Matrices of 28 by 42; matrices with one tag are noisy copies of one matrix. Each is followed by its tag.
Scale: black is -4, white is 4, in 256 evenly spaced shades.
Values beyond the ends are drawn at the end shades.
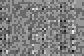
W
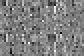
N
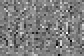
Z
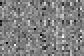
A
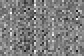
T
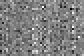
W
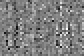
Z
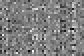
W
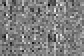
N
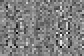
Z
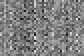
T
